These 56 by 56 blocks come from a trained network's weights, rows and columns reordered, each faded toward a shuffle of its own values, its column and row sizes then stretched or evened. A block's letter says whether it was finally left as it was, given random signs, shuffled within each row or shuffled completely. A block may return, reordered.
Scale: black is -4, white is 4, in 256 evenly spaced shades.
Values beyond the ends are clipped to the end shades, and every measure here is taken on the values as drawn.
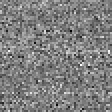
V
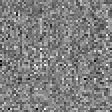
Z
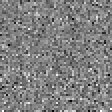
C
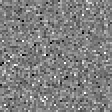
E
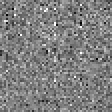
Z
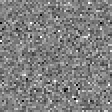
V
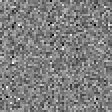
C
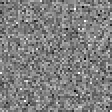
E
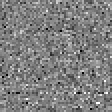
V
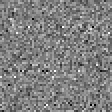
V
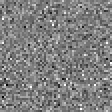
Z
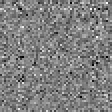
Z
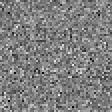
V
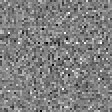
V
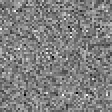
V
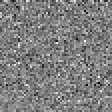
C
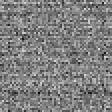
Z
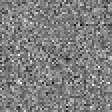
C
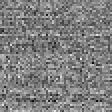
Z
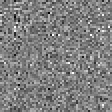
Z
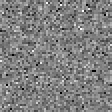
E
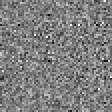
C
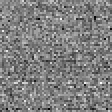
V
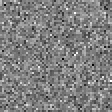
E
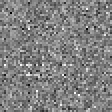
C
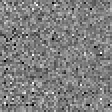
C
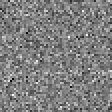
C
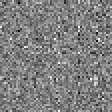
Z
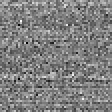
V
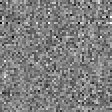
C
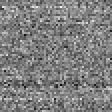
V
